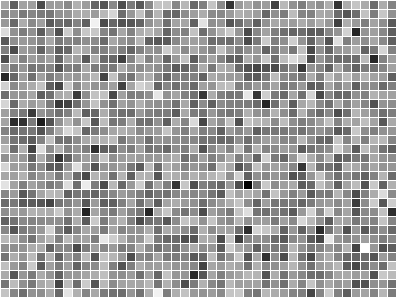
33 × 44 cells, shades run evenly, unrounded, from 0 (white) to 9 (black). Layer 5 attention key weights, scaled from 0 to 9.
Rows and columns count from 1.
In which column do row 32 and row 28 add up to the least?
26
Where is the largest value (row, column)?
21, 28
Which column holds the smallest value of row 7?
33
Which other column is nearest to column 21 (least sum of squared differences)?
32
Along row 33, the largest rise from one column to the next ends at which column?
19
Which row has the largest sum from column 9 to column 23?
17
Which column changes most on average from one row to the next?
30
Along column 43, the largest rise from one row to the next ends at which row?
23
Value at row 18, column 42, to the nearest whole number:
3
